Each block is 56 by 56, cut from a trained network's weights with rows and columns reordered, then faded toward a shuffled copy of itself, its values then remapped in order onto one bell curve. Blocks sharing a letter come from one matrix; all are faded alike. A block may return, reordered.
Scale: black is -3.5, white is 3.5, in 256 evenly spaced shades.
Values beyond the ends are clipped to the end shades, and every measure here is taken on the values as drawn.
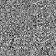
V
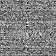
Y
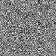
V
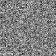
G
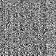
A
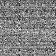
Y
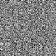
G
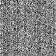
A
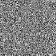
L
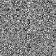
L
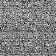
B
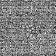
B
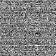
B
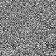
G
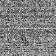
B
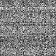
B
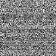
B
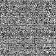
B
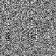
V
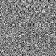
G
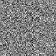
V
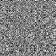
L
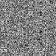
G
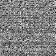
B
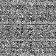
Y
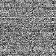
B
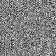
G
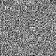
G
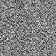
G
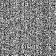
A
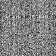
A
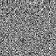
V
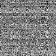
Y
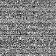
Y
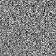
L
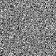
L
